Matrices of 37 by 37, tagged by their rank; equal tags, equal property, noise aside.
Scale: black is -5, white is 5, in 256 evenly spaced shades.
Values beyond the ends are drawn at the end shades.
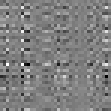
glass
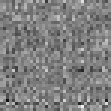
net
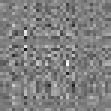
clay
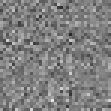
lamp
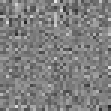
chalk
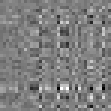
glass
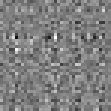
clay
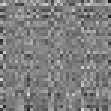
net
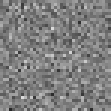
lamp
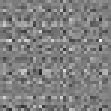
clay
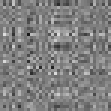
clay
